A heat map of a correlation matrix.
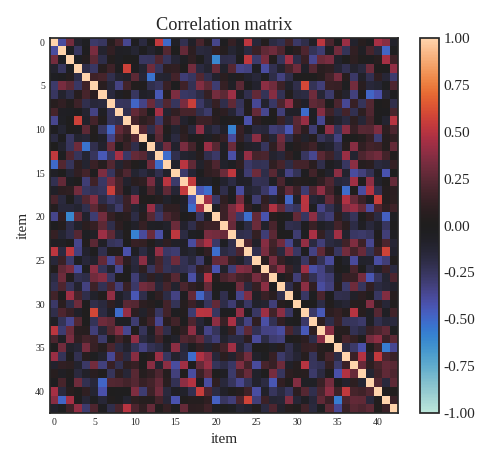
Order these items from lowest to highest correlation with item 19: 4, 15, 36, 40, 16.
4, 16, 15, 40, 36
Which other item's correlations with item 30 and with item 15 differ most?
22
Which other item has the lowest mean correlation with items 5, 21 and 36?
17
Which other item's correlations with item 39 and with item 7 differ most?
10
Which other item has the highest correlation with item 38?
36
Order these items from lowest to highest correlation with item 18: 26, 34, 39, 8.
8, 39, 26, 34
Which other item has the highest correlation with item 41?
24
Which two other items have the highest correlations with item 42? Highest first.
9, 3
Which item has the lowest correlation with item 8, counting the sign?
31
